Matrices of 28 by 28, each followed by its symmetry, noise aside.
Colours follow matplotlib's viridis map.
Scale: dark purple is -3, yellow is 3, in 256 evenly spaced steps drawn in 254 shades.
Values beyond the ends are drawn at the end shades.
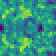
mirrored top to bottom.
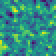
antisymmetric.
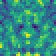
mirrored left to right.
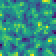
antisymmetric.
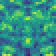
mirrored left to right.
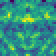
mirrored left to right.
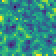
symmetric across the other diagonal.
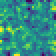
antisymmetric.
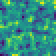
antisymmetric.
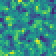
antisymmetric.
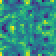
mirrored top to bottom.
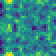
mirrored top to bottom.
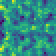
mirrored top to bottom.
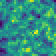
no symmetry.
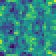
mirrored top to bottom.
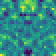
mirrored left to right.
